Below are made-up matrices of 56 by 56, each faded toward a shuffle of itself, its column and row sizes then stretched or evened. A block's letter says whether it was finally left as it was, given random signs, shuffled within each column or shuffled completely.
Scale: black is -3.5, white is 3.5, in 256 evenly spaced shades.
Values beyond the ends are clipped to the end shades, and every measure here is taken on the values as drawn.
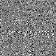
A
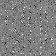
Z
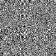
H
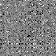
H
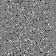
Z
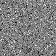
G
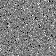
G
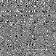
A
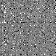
A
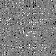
H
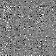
A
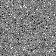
G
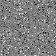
Z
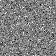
G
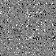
A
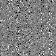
Z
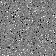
G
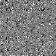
A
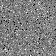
G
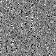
Z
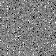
Z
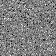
G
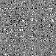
A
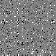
H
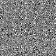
A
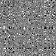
H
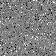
G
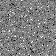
G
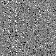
Z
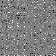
H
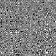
H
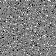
G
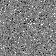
G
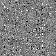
Z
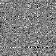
A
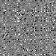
H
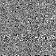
A
